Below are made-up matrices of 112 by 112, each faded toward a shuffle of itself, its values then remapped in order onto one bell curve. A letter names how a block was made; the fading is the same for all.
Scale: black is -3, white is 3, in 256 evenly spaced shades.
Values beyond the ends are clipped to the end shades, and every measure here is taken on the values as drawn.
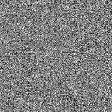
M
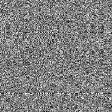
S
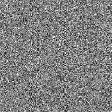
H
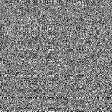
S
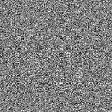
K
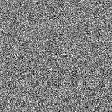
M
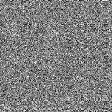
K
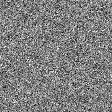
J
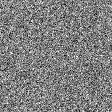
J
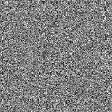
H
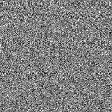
K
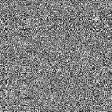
S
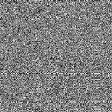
S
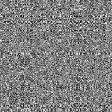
S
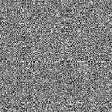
S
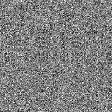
K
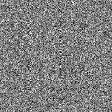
H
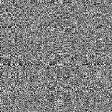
S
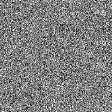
H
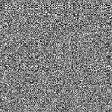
S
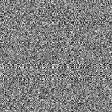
S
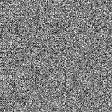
M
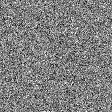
J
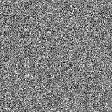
M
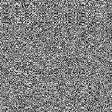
S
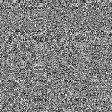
K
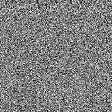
M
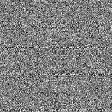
K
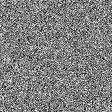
J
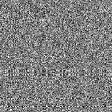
K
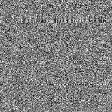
K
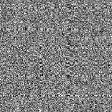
S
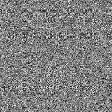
K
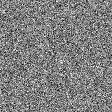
J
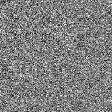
M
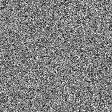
J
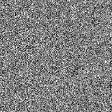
H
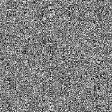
H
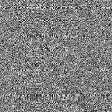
S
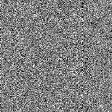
H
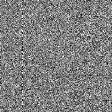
H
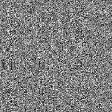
H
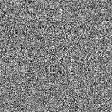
M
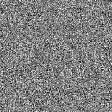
M
